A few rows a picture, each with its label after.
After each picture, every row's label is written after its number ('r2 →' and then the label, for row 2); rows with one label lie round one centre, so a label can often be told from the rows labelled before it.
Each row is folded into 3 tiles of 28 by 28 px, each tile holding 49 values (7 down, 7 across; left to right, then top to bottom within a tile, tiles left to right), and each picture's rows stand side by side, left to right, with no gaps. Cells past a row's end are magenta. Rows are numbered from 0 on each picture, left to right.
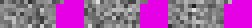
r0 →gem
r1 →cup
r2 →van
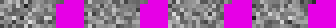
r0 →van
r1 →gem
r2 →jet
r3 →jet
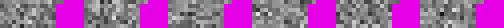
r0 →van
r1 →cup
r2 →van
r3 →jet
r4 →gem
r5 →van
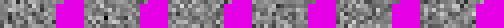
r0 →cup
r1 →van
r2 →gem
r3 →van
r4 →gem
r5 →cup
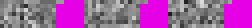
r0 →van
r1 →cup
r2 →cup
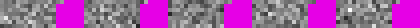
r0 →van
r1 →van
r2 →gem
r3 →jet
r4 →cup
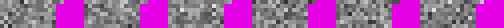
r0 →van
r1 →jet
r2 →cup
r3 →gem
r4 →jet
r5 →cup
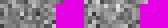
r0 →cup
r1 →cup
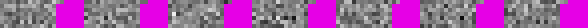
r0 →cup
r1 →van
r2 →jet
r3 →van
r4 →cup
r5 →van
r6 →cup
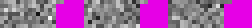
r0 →cup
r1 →cup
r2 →gem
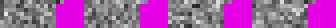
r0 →jet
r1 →cup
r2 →van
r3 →jet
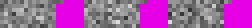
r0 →jet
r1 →van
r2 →jet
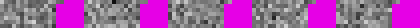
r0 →van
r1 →gem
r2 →jet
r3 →van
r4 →van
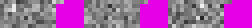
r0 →cup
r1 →van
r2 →cup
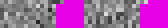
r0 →jet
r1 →cup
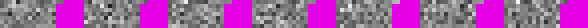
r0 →cup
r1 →van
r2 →jet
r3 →van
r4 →cup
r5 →cup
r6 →cup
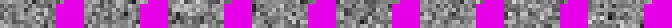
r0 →jet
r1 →cup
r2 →cup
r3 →jet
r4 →gem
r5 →gem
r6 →jet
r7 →van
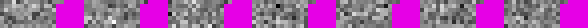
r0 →cup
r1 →van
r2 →gem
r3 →van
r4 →jet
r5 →cup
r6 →van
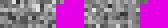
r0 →cup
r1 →van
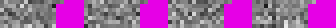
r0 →gem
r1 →van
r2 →gem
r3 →van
